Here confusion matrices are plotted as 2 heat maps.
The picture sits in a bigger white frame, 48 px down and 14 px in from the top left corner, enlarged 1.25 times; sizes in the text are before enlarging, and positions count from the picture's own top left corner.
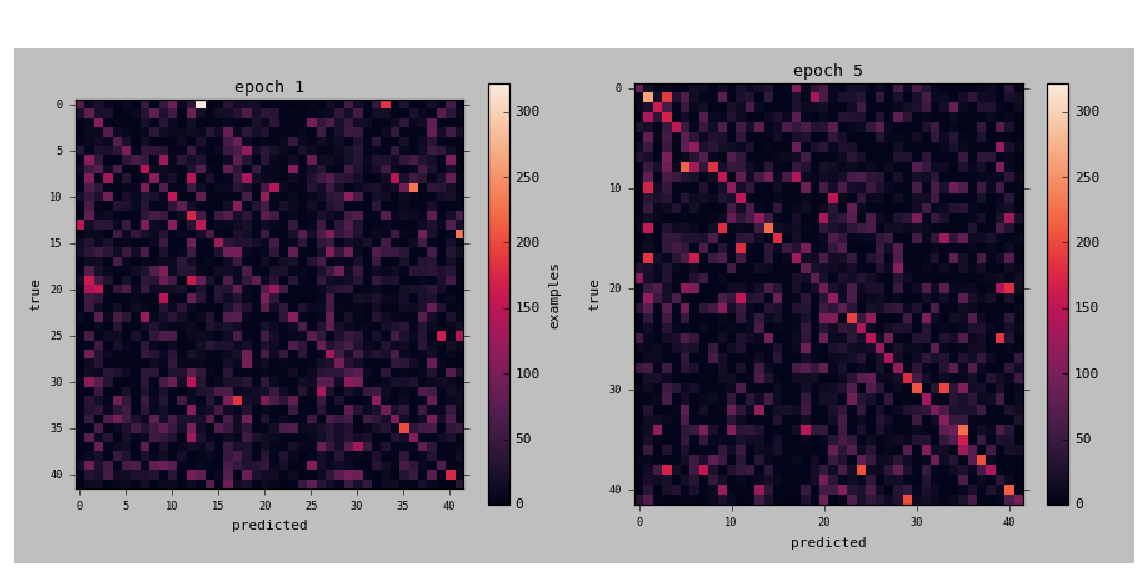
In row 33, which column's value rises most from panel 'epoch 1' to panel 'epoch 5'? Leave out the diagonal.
22
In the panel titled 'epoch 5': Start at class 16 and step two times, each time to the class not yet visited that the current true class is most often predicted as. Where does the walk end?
21
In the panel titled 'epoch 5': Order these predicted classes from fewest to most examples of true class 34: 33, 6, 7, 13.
13, 6, 33, 7
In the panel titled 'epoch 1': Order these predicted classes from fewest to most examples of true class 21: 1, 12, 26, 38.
26, 38, 1, 12
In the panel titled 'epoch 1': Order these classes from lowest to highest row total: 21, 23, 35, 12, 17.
17, 21, 23, 12, 35
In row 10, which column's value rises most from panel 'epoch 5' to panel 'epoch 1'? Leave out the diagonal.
29
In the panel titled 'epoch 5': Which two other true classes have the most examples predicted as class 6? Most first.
17, 8
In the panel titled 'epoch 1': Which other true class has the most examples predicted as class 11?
32
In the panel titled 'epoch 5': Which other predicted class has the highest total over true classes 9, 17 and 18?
1
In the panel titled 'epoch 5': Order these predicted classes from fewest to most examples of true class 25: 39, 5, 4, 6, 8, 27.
8, 4, 6, 5, 27, 39
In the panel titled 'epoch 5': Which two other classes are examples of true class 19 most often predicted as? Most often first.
0, 7
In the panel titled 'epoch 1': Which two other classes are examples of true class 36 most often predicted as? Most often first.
12, 1
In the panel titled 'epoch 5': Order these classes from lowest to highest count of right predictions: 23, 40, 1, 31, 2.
31, 2, 23, 40, 1
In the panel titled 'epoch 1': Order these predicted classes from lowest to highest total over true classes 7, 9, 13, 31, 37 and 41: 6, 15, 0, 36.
6, 15, 0, 36
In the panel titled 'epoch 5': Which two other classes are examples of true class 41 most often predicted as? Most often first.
29, 20
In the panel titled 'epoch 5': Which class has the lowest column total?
16
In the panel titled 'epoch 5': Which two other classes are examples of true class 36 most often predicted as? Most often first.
35, 31
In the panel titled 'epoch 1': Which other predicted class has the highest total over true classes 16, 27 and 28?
18
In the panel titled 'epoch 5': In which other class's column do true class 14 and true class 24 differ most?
9
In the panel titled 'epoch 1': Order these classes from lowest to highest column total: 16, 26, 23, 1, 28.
23, 28, 26, 16, 1
